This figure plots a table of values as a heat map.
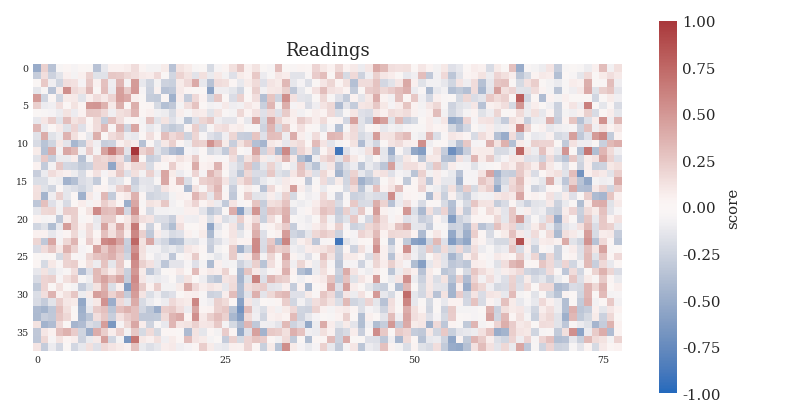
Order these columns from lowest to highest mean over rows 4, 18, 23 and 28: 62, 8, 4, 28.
62, 28, 4, 8
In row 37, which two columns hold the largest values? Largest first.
33, 64
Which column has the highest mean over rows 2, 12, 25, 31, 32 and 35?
13
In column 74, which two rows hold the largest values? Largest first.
9, 18
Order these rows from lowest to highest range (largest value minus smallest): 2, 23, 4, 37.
2, 37, 4, 23
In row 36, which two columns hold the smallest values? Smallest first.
12, 55
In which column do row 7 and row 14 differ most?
29
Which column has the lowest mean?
55
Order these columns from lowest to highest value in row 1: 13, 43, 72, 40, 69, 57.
69, 43, 72, 57, 13, 40
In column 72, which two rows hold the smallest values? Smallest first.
14, 35
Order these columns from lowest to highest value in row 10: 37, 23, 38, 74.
74, 38, 37, 23
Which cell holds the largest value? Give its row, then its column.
11, 13
